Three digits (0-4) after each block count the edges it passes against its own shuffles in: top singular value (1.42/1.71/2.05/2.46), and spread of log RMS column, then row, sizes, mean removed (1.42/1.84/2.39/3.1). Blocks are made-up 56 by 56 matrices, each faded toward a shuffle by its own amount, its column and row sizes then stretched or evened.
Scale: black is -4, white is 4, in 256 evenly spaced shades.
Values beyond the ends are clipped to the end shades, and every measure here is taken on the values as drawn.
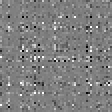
1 3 3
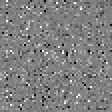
1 1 1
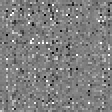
0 2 2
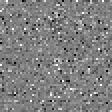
0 0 2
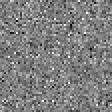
0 0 1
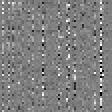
3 4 0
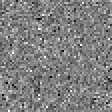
1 1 0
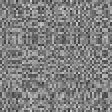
4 2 1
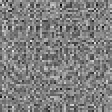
3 1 2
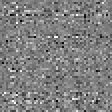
3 1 3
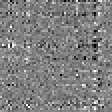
3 2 3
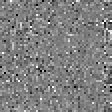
1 2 1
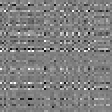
4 2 4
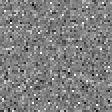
0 0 1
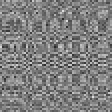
4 1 3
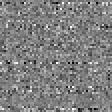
1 0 3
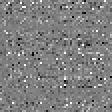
1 1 3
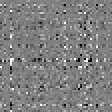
3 3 3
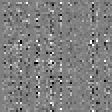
1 4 2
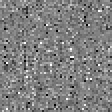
0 1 1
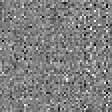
2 2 0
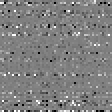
2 0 4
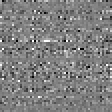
2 1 4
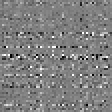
2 2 4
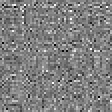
3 1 2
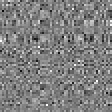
4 1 3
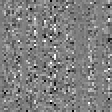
0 4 0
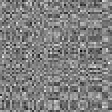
4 1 0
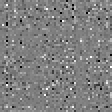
1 2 2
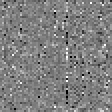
1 2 0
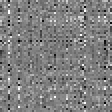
3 4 1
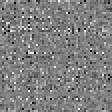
0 2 3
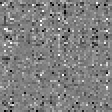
0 2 2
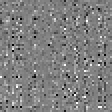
2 3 1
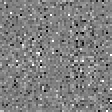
2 1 1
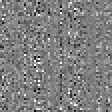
1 4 0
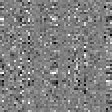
3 3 1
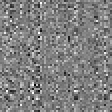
3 3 1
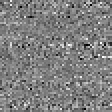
0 0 3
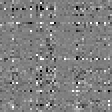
2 3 3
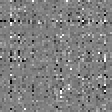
2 3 2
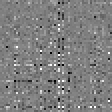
3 3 2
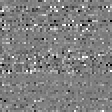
1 0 4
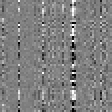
4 4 0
